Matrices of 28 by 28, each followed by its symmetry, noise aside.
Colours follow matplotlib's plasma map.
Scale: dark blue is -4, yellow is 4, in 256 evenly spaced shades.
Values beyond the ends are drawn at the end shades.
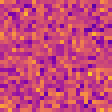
same after a half turn.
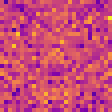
mirrored left to right.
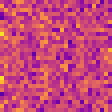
mirrored top to bottom.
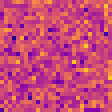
symmetric across the other diagonal.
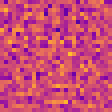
mirrored left to right.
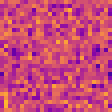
mirrored left to right.
